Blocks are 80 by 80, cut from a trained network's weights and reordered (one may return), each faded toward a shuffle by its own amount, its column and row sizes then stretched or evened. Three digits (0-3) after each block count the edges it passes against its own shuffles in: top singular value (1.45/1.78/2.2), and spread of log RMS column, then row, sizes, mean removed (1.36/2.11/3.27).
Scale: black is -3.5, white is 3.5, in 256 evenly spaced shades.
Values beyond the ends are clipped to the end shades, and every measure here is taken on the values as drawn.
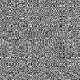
3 1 2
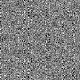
2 2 1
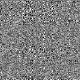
0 2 2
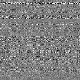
2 0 3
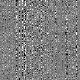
2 3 1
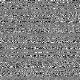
0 0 3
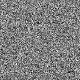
0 1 1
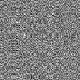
3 1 1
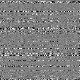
1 1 3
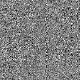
0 2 1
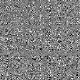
0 2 2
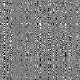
3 3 2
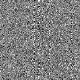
1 2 0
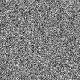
1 0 0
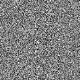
0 2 0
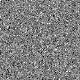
0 1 1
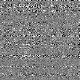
2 1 3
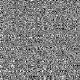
2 1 2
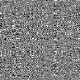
2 2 2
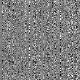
0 3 1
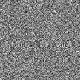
2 0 1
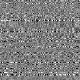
3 0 3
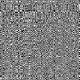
3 2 2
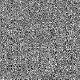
1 2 1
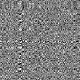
3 2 2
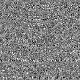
1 0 2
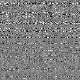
1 1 3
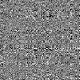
2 2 2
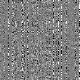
2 3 1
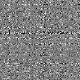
1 2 3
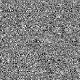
1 0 2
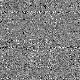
0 1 2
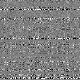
1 2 3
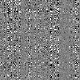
1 3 2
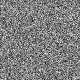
1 0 0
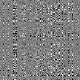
3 3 2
